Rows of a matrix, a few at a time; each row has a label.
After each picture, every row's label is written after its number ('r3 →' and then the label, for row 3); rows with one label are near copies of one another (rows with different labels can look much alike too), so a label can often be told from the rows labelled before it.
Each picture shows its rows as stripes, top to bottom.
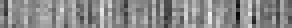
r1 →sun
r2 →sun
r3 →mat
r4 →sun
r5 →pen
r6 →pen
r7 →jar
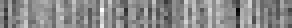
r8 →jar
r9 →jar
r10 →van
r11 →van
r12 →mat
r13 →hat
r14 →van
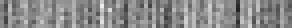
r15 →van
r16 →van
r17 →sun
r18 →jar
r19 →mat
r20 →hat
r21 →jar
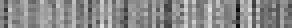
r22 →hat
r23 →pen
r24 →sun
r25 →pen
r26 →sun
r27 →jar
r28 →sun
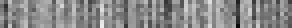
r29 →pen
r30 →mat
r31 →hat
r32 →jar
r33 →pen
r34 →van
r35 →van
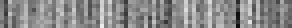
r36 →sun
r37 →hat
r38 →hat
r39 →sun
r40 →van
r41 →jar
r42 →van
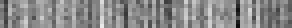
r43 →mat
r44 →van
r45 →sun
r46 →sun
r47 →hat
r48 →van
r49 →van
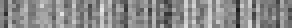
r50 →jar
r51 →hat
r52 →van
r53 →mat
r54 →pen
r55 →jar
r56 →sun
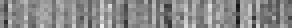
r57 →van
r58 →sun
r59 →sun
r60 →jar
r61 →pen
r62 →sun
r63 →hat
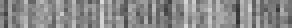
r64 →hat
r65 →jar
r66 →jar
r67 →mat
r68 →van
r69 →van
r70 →hat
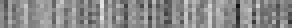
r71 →mat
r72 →van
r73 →jar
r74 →pen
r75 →van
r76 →pen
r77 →jar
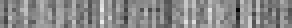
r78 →hat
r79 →hat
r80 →van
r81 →pen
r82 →sun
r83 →hat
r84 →jar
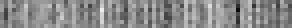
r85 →jar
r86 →pen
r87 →van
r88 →mat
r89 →mat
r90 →van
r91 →jar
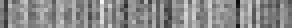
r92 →van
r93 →sun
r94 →mat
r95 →hat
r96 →hat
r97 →mat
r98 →sun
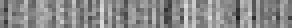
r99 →hat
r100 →hat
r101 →mat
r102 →jar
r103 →pen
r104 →mat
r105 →hat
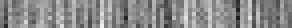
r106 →jar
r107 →jar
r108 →sun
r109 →hat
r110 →sun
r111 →hat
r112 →mat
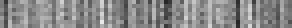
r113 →mat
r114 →sun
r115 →jar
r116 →mat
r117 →jar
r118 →van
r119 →sun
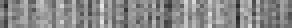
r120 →hat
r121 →mat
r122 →hat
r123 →pen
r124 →van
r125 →mat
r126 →sun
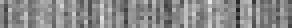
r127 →pen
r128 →mat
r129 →sun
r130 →hat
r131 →van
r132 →hat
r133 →pen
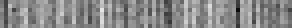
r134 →mat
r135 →sun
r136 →van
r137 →mat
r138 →hat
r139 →hat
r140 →van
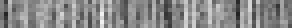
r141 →sun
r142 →jar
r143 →jar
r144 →mat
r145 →mat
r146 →hat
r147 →hat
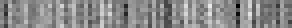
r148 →jar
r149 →sun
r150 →hat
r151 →sun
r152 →jar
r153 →pen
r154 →mat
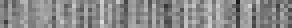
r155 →van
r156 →jar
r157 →pen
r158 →jar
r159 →pen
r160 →mat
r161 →pen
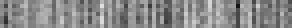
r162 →pen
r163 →van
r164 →pen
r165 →jar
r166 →mat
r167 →mat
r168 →jar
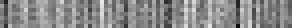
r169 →mat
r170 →van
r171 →hat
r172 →mat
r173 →hat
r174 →jar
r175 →sun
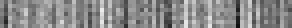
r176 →jar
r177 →sun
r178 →van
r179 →hat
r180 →sun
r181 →mat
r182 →sun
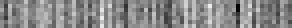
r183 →hat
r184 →sun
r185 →van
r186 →jar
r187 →mat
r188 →pen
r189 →hat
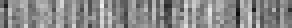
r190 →mat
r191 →mat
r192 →pen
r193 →sun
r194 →jar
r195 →sun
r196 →hat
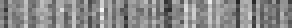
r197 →pen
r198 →hat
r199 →mat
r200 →jar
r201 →hat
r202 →pen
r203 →hat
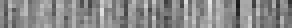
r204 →pen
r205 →pen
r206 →van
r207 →van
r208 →jar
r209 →jar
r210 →jar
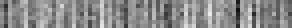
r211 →van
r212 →mat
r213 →sun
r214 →pen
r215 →jar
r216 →hat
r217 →hat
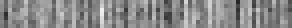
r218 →pen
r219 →pen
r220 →van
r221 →mat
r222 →mat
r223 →hat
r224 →hat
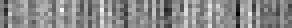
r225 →mat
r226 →pen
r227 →mat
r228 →sun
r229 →jar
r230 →hat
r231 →sun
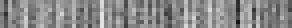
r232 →van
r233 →van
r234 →pen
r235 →mat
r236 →hat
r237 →van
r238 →hat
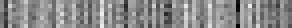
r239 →van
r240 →sun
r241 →van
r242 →mat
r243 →hat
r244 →mat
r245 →van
